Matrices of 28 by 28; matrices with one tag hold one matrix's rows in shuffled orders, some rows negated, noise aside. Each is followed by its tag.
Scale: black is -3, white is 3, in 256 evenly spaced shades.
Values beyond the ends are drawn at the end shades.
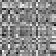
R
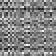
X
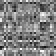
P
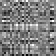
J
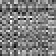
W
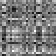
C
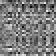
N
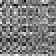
W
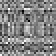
X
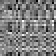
N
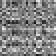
C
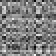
C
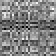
J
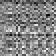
N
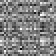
P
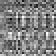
N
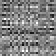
J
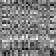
J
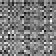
X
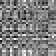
W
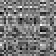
P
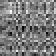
N
